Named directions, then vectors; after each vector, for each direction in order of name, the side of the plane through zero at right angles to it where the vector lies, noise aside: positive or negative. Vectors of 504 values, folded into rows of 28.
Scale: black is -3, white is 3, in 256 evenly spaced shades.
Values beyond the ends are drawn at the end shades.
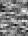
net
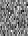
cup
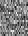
positive, positive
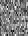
negative, negative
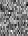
positive, positive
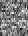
negative, positive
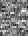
negative, positive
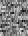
positive, negative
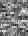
negative, positive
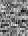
positive, negative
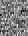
positive, negative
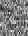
positive, positive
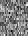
negative, negative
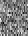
negative, negative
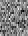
positive, negative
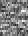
negative, positive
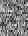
negative, negative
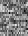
negative, negative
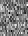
negative, negative
